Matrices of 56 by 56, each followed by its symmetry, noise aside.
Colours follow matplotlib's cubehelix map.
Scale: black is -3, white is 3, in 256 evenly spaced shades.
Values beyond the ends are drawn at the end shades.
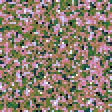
no symmetry.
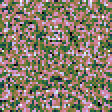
mirrored left to right.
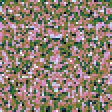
mirrored left to right.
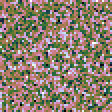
symmetric.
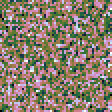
no symmetry.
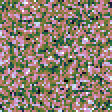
same after a half turn.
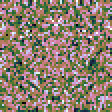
mirrored left to right.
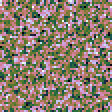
same after a half turn.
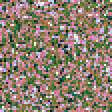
symmetric across the other diagonal.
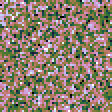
symmetric.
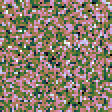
symmetric across the other diagonal.
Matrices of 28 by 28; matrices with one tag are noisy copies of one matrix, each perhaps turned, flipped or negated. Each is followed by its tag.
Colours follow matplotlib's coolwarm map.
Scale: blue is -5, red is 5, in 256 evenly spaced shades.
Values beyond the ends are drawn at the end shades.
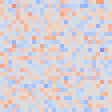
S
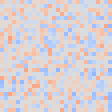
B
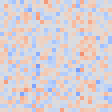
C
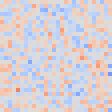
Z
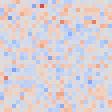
Z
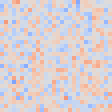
S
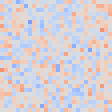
Z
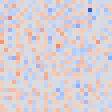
B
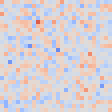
C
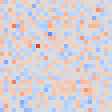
C
